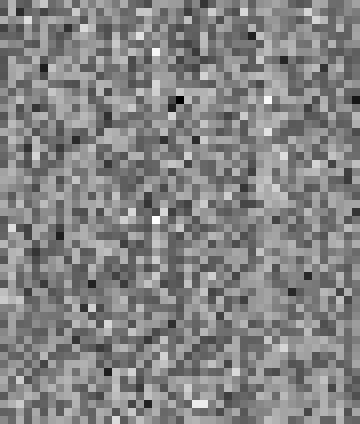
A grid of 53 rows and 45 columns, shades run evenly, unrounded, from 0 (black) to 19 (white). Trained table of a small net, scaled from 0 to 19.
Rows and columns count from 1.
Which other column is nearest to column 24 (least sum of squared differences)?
7
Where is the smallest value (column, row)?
23, 13
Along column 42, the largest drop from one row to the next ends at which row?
21
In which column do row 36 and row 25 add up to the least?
12
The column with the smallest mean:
44
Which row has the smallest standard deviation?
40
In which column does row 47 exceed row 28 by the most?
30
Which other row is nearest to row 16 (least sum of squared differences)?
46
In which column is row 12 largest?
20
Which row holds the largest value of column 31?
2
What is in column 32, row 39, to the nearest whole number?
11
